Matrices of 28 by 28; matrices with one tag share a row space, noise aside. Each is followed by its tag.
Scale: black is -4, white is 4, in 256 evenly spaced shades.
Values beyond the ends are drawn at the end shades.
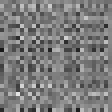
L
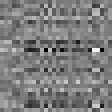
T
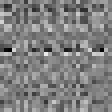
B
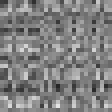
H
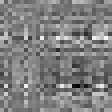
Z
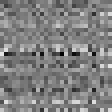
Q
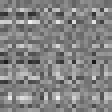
H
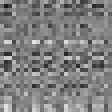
B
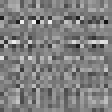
L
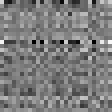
Q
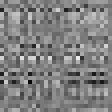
L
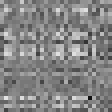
Q
